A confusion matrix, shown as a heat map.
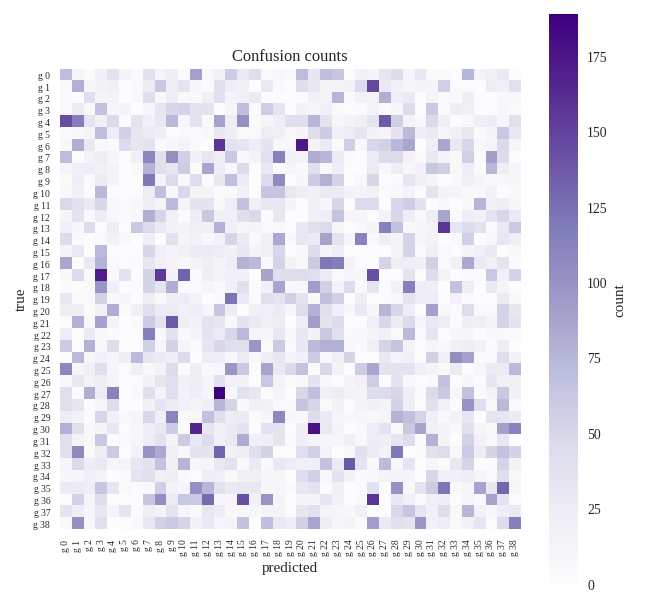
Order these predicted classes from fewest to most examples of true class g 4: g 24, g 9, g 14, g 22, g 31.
g 24, g 14, g 22, g 31, g 9
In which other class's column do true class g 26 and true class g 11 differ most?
g 35
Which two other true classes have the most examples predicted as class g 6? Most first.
g 24, g 13
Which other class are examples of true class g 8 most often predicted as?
g 12
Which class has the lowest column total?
g 5
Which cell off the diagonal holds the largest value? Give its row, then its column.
g 27, g 13
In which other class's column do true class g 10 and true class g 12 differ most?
g 32
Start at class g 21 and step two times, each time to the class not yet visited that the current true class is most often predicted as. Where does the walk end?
g 7
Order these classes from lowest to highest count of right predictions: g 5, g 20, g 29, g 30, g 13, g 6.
g 6, g 20, g 5, g 29, g 13, g 30
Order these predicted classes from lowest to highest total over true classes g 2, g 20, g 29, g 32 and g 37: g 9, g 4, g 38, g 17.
g 17, g 38, g 4, g 9
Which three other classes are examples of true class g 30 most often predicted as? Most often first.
g 21, g 11, g 38
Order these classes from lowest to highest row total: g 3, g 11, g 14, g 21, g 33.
g 3, g 14, g 11, g 33, g 21
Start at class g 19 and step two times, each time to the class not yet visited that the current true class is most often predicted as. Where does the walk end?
g 25
